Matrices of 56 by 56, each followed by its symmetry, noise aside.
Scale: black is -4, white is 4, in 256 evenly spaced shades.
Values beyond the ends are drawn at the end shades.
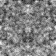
mirrored left to right.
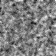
no symmetry.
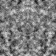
mirrored left to right.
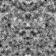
mirrored left to right.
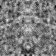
mirrored left to right.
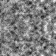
mirrored top to bottom.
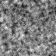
no symmetry.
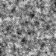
same after a half turn.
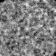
symmetric across the other diagonal.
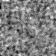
antisymmetric.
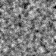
no symmetry.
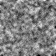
no symmetry.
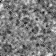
symmetric across the other diagonal.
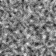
antisymmetric.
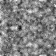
mirrored top to bottom.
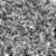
no symmetry.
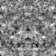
mirrored left to right.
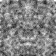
mirrored left to right.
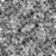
same after a half turn.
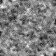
same after a half turn.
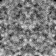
mirrored left to right.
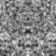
mirrored left to right.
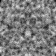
mirrored left to right.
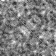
symmetric across the other diagonal.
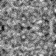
mirrored top to bottom.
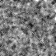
symmetric across the other diagonal.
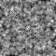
same after a half turn.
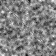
same after a half turn.
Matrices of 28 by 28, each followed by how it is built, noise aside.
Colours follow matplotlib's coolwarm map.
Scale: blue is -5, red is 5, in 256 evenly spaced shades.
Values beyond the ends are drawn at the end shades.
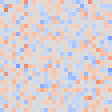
repeating rows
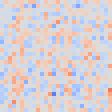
blocks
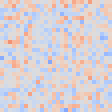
blocks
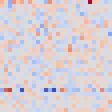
uneven rows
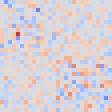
block diagonal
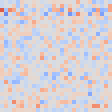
uneven rows
